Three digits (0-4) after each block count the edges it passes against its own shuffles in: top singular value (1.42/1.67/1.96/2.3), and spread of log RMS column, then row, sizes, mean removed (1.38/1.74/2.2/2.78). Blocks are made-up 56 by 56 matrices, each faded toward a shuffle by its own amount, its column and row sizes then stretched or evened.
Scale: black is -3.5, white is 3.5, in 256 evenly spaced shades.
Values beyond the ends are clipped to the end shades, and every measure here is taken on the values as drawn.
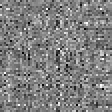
3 2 2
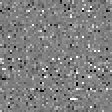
0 1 3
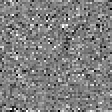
2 1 3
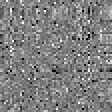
3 2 0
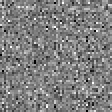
0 2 0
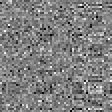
3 1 1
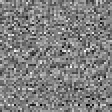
3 1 2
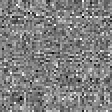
3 0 1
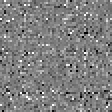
1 1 2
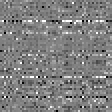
4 0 4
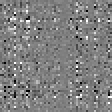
0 4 3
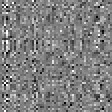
4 4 1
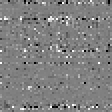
1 2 4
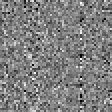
1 3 0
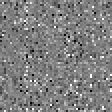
1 2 1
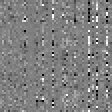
3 4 2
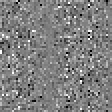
1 4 0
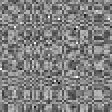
4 0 0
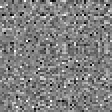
3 0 1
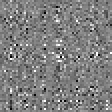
3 3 3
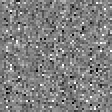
0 2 0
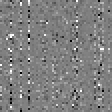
1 4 1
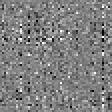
3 3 3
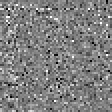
1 1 1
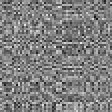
4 1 3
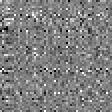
4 3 3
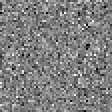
1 1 2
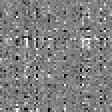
3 4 3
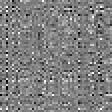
4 3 3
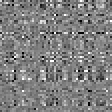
4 2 4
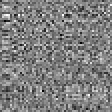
4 1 3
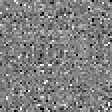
2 1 1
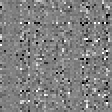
0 4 2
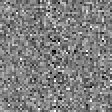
0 2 0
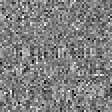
2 0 1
